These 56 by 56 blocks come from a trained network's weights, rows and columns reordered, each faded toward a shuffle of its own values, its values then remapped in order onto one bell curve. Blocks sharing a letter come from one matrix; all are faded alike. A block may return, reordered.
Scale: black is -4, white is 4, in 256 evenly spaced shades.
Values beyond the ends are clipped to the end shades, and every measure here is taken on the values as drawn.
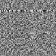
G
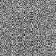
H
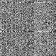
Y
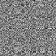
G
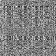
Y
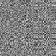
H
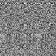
G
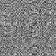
H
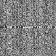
Y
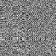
H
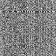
Y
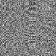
H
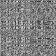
Y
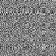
G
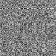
G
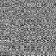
G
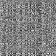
Y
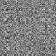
H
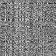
Y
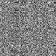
Y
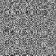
H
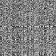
Y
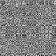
G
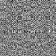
H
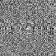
G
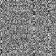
H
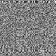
G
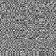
G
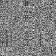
H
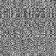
H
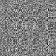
H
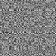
G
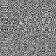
G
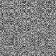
H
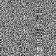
H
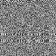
G
